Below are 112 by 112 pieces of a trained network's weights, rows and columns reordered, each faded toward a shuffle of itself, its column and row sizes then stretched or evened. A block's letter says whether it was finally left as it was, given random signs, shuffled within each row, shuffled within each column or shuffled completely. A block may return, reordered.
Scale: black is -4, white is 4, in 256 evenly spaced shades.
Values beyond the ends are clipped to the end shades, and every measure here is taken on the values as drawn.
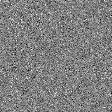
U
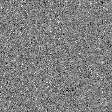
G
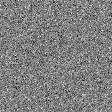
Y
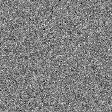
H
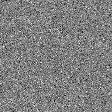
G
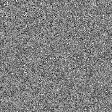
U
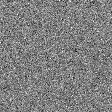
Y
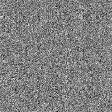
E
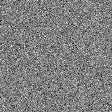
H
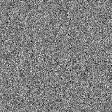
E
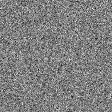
H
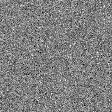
G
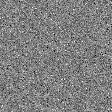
G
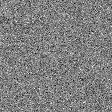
Y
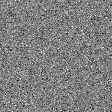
Y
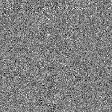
E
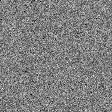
H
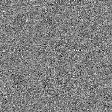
E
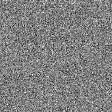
U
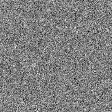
G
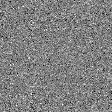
U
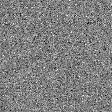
H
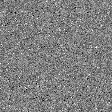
H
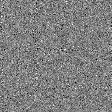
U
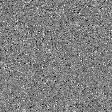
H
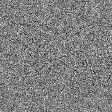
U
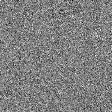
G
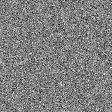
G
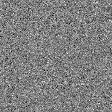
H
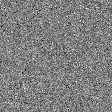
Y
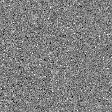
G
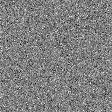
Y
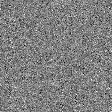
G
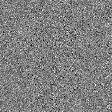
E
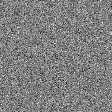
G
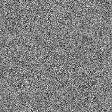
E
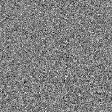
E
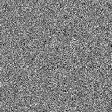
E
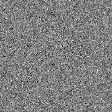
E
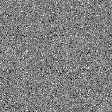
E
